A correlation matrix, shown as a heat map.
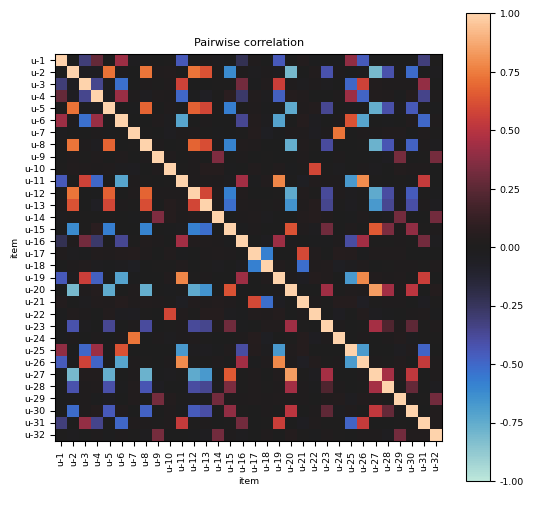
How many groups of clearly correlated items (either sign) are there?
6
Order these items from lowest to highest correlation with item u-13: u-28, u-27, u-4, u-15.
u-27, u-15, u-28, u-4
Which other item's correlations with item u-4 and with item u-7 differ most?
u-24
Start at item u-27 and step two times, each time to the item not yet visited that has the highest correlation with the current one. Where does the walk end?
u-15
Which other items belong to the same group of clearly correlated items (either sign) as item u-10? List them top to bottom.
u-22
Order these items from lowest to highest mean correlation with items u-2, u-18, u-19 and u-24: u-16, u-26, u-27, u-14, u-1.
u-27, u-1, u-14, u-16, u-26
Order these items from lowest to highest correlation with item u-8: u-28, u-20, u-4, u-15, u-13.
u-20, u-15, u-28, u-4, u-13
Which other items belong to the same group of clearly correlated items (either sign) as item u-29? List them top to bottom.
u-9, u-14, u-32
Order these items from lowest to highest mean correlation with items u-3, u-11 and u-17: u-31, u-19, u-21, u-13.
u-13, u-21, u-31, u-19
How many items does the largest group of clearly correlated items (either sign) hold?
11
